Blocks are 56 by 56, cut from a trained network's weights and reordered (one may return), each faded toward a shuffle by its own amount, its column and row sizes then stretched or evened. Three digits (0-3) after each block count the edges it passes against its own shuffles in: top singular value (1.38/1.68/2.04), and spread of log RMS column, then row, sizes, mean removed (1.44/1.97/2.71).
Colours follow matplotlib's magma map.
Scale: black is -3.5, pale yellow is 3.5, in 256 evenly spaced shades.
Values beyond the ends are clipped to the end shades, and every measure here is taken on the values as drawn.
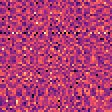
3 0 0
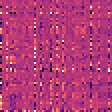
2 3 2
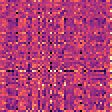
3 2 3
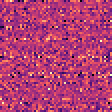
0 0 3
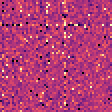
2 1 0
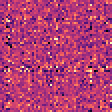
2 2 2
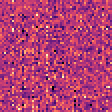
1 2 2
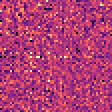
1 1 1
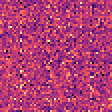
1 2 1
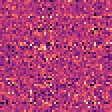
2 2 2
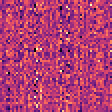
2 2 0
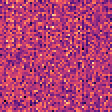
2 1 0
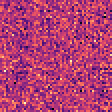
1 0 0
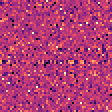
1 0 1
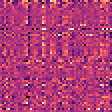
3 2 3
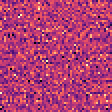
2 0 0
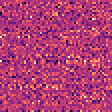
2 0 2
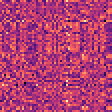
3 1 2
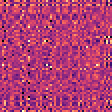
3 1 2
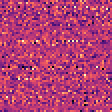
1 0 3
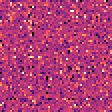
0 1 1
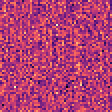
2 0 0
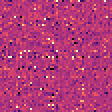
1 1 2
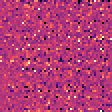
1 2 2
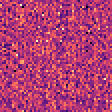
2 0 0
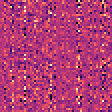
2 3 1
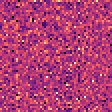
2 1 0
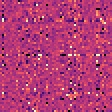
2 2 1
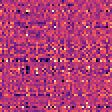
2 1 3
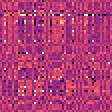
3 1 2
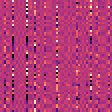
3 3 0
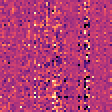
1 3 1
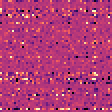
2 2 3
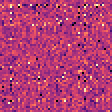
2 1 1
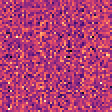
2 1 1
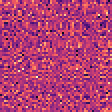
3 1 1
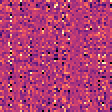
2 3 1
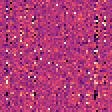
2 2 0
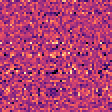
3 1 2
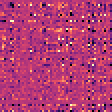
2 3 3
